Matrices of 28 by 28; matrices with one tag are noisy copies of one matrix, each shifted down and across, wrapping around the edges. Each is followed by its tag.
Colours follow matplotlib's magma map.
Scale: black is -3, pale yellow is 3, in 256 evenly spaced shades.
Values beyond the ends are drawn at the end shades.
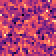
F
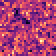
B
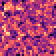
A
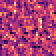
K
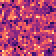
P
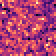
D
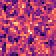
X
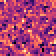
F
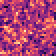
X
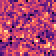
F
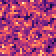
P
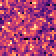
D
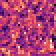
X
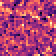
F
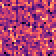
K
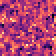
A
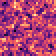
P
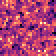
P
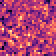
X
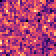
D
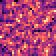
D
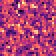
A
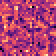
K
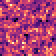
P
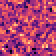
F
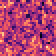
X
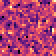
A
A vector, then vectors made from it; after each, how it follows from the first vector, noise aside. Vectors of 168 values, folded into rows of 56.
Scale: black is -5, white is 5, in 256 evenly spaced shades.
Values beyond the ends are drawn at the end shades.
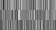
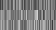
reversed.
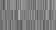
shrunk.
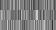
reversed.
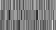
reversed, negated.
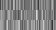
reversed.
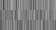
shrunk.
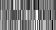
reversed, scaled up.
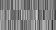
reversed.
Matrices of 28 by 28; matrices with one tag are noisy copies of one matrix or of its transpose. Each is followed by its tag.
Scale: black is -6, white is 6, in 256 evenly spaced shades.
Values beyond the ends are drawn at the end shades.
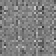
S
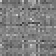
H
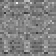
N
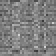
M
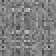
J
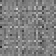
S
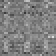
N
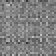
S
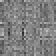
H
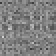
J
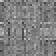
H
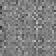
S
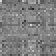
H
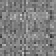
M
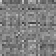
H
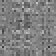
J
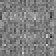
M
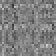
N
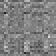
N
